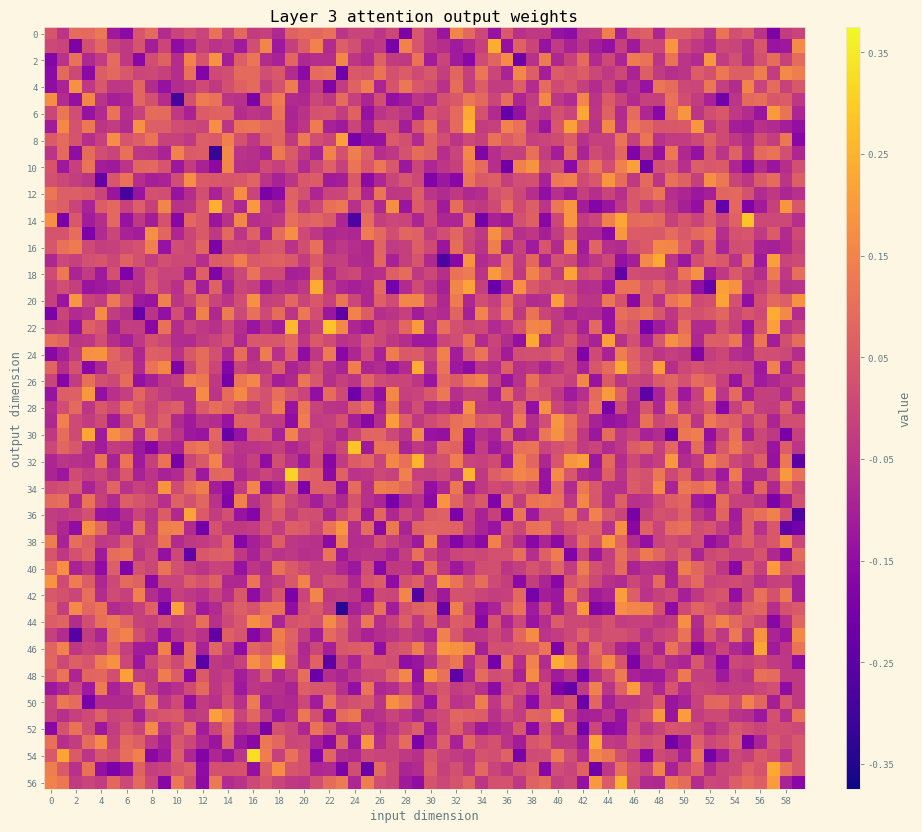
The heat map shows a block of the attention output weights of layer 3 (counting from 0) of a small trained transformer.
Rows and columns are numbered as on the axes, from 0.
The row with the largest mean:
20
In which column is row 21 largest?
57
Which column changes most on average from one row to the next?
16
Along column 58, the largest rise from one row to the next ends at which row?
38
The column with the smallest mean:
10
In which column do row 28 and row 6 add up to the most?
33
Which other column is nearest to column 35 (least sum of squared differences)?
28
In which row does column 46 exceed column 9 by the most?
43
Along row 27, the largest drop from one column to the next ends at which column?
4
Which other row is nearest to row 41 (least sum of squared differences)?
26
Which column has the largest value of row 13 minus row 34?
13
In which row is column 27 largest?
29
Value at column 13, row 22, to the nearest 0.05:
-0.05
